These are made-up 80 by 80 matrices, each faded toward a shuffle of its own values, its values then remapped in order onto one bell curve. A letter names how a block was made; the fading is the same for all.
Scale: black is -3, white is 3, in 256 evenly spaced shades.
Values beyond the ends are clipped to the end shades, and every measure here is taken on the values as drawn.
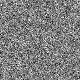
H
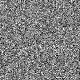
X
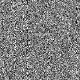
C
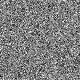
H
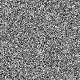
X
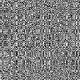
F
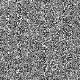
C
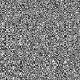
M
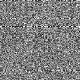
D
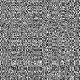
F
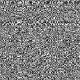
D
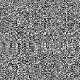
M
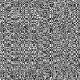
F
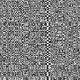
F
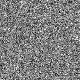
X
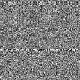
D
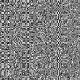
F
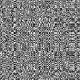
F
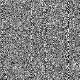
C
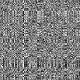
F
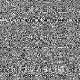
D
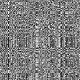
F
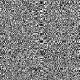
M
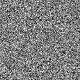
X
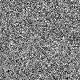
X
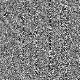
C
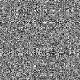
D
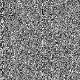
C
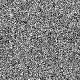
X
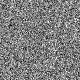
H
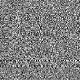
D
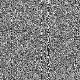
C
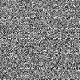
D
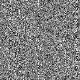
C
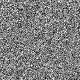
X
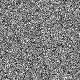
H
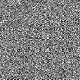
D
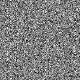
C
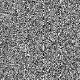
C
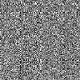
M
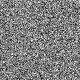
H
